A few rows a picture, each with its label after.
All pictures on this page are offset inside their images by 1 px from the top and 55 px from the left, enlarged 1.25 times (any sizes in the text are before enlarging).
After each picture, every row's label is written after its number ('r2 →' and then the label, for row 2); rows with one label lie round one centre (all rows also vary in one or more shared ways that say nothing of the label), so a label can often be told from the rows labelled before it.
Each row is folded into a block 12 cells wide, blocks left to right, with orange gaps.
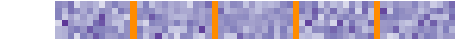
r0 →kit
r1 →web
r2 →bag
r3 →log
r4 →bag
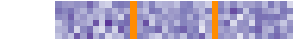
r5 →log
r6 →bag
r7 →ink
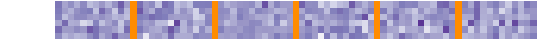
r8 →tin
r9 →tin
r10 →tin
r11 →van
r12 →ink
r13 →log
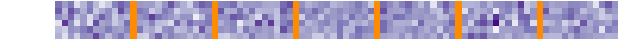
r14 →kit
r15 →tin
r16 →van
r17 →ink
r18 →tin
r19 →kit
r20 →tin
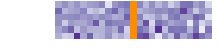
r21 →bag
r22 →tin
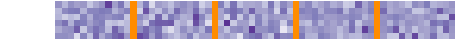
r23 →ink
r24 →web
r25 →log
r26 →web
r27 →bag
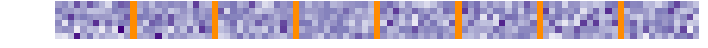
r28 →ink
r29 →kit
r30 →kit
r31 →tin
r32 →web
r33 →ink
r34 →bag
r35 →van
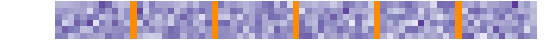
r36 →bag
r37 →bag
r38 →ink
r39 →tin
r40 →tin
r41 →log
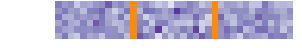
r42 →van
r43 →web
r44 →bag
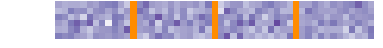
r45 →kit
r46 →van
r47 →log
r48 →log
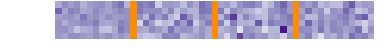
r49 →ink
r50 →van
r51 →ink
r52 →van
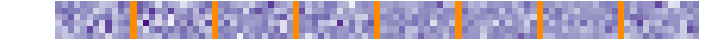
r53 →log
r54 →web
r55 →van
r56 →tin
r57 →kit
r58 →tin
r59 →ink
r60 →kit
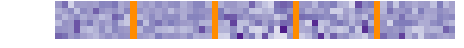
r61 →web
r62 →ink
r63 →kit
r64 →kit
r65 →web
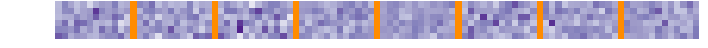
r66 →web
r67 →log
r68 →web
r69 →ink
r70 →log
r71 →van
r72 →kit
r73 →tin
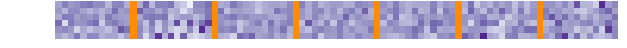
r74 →ink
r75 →web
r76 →bag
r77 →kit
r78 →log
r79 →web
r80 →kit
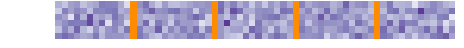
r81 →kit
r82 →web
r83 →ink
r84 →tin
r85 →web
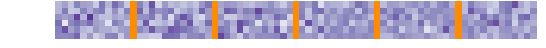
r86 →tin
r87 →bag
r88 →web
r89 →kit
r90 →ink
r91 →van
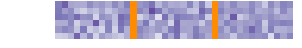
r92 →van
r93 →ink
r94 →log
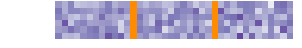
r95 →bag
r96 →bag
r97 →tin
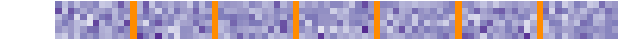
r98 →ink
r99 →web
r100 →kit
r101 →ink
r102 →web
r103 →web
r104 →kit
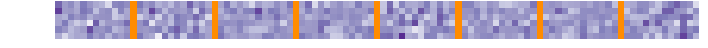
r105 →tin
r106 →ink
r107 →web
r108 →web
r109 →web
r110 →web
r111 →ink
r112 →ink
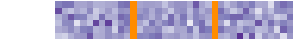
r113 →van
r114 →kit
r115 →tin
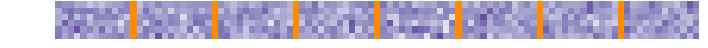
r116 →web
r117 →log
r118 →tin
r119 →log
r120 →tin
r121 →tin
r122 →tin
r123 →tin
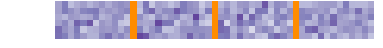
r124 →web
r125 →web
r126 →tin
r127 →bag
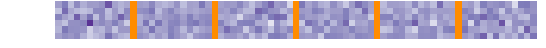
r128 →van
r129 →log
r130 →ink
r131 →kit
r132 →kit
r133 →tin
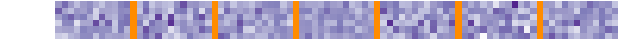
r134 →van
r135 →van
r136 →web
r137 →tin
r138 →log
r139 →van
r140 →ink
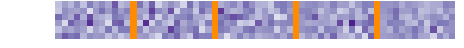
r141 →kit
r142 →log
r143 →tin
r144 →log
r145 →log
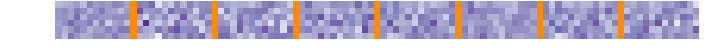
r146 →kit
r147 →van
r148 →tin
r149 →van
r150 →bag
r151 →web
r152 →bag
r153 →kit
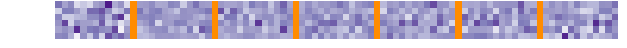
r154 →van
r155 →kit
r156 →ink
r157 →log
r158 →log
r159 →kit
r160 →log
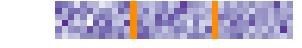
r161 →web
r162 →tin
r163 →kit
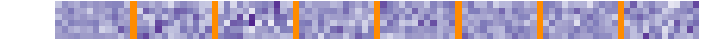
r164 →ink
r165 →web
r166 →kit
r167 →tin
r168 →van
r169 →web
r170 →web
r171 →web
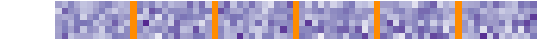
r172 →log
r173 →ink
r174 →web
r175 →bag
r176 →bag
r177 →log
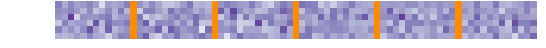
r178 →log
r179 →log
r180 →ink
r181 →van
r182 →van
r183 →log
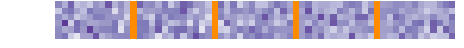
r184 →log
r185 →tin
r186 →kit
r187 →van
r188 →log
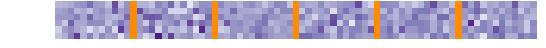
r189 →kit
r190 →bag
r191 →kit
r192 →kit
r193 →van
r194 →log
